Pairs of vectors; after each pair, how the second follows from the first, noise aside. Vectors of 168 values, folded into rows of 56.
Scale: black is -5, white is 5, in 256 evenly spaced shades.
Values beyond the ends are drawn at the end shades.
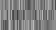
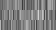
reversed, negated.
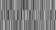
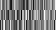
scaled up.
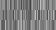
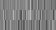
negated, partly zeroed.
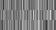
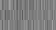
reversed, negated, shrunk.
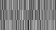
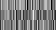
reversed, scaled up.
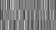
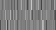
reversed, partly zeroed.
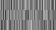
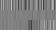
negated, partly zeroed.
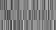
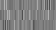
negated, partly zeroed.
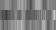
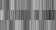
reversed.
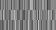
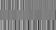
negated, partly zeroed.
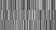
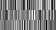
scaled up.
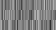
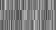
reversed, negated.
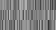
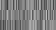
reversed.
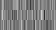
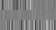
negated, partly zeroed.
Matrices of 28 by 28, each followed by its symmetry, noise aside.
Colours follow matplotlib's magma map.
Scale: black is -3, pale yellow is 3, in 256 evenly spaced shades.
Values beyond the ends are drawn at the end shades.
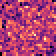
symmetric.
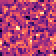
antisymmetric.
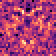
mirrored left to right.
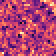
symmetric across the other diagonal.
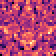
mirrored left to right.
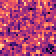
symmetric.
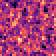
no symmetry.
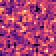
no symmetry.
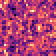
mirrored top to bottom.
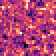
no symmetry.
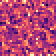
same after a half turn.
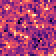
symmetric.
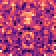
mirrored left to right.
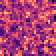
antisymmetric.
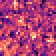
symmetric across the other diagonal.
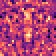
mirrored left to right.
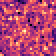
symmetric across the other diagonal.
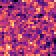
symmetric across the other diagonal.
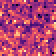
no symmetry.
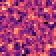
symmetric.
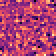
antisymmetric.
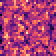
mirrored top to bottom.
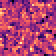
antisymmetric.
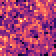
symmetric.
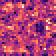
mirrored top to bottom.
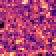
antisymmetric.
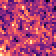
symmetric across the other diagonal.
